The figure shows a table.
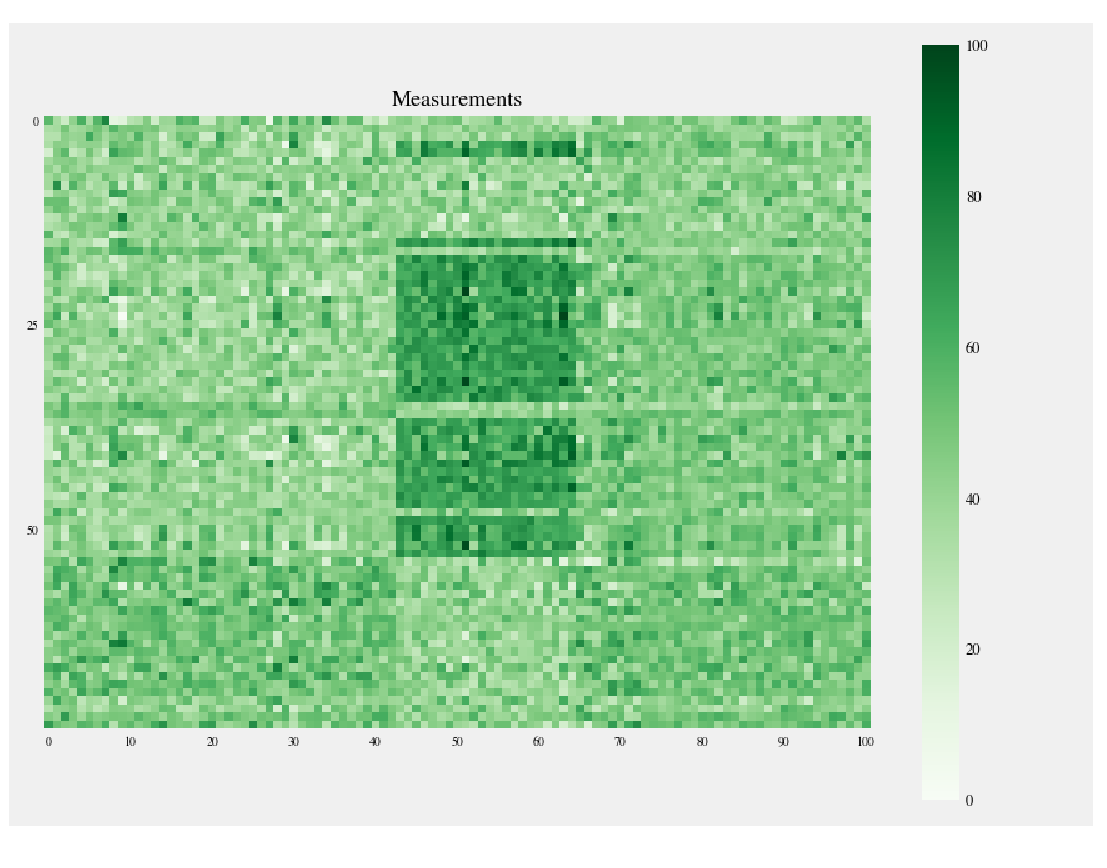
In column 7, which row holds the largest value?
0
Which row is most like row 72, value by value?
5
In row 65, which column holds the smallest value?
45
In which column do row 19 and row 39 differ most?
30
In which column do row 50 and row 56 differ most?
53
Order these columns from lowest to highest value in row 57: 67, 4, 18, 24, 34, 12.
18, 4, 12, 24, 67, 34
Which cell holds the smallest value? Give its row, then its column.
24, 9
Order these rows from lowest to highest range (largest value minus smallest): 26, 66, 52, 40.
26, 66, 40, 52
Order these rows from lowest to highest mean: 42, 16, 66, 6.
6, 16, 66, 42
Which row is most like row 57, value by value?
68
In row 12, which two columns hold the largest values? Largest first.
9, 69
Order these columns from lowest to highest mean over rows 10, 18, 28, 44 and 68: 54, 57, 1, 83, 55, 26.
83, 26, 1, 54, 55, 57
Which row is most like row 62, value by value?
36
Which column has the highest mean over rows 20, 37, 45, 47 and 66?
64
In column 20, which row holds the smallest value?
22
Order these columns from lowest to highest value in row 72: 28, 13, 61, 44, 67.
28, 67, 44, 61, 13
